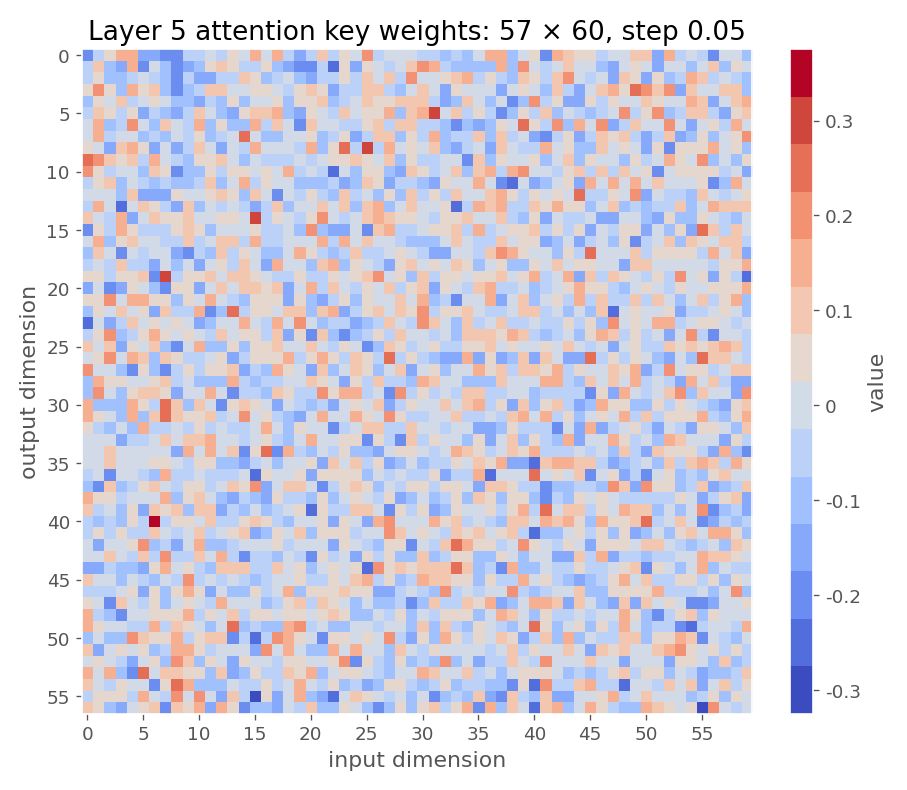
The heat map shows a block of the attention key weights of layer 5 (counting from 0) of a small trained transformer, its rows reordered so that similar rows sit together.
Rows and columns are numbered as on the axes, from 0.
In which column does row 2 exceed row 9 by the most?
34
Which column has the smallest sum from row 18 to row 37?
3
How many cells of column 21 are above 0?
23
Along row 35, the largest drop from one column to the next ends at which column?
38
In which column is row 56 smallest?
55
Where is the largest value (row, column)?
40, 6
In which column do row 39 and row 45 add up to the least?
20
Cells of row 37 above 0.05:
14
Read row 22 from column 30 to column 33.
0.2 -0.05 0.05 0.05
